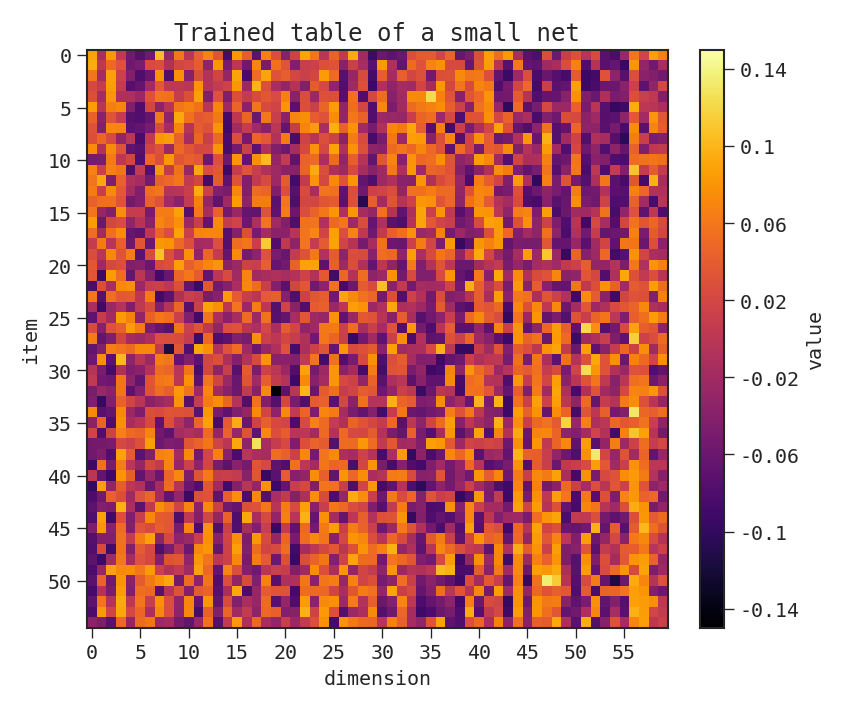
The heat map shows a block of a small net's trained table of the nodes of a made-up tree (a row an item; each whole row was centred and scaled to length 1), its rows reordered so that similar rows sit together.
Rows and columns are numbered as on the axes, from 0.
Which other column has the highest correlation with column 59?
58
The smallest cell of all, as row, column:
32, 19
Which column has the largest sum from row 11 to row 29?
56
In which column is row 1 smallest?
55
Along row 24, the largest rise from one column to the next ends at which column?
44
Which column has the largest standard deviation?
48
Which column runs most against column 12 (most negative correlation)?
34
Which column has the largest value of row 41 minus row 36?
1
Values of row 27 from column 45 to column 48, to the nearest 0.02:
0.04 0.06 -0.06 0.08
